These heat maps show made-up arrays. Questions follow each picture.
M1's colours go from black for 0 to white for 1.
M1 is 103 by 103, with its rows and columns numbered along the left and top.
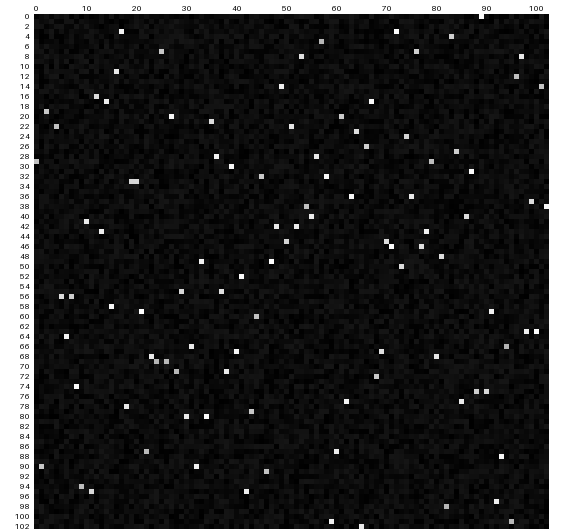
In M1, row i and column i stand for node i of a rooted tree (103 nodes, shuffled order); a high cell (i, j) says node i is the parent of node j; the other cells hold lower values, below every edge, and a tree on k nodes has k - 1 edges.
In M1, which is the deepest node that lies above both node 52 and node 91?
101
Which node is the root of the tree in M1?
3
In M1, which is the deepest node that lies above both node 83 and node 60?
87
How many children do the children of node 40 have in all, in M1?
2
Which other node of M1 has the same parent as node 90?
88
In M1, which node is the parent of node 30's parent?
68
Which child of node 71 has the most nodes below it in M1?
28
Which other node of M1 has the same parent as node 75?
63
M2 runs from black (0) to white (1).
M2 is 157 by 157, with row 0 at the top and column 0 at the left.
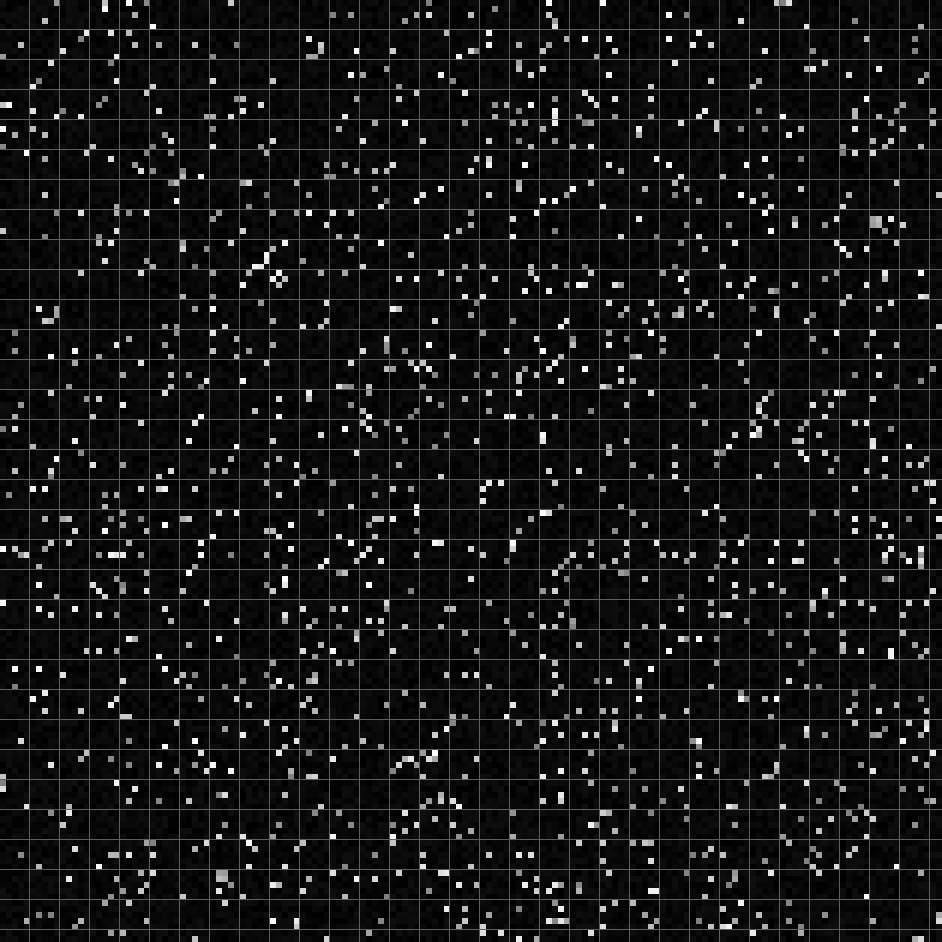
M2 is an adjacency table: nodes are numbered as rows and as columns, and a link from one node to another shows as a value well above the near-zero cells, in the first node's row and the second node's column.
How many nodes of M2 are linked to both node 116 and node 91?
1
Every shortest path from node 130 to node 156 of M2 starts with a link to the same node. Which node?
node 124
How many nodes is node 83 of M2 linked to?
2
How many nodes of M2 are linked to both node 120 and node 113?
1
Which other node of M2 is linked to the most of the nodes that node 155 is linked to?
node 92
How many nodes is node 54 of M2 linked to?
7
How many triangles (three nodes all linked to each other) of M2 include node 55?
1
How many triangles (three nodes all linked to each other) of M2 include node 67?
1
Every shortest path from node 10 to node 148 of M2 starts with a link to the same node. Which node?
node 86
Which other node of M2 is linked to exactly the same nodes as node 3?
node 115
